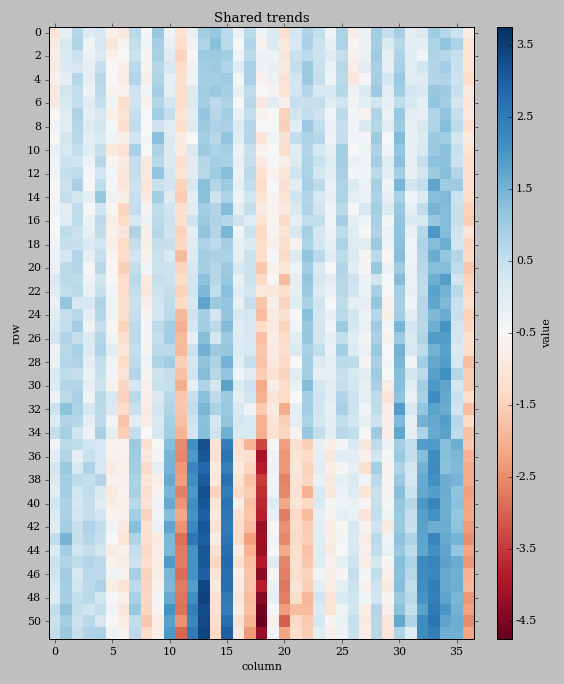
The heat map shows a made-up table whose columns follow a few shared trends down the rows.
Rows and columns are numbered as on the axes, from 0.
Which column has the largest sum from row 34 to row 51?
13
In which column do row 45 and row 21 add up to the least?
18
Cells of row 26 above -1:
32
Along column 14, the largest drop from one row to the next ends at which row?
35
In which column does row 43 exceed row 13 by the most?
12
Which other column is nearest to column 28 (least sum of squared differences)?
2
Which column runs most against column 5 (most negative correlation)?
19
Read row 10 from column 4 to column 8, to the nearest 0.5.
0.5 -1 -1 1 -0.5
